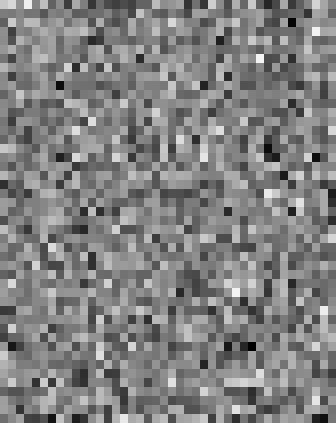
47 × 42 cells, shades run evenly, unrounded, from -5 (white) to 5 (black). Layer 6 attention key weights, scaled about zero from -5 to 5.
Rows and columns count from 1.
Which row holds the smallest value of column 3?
11
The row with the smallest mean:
20
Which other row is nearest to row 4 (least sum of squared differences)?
9
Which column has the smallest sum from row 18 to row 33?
30
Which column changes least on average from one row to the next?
5
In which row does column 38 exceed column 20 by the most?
13
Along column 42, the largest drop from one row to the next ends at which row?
26
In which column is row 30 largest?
12
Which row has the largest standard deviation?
47
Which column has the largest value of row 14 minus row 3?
2
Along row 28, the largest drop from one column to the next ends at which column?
7
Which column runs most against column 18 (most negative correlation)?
6
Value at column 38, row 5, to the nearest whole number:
1
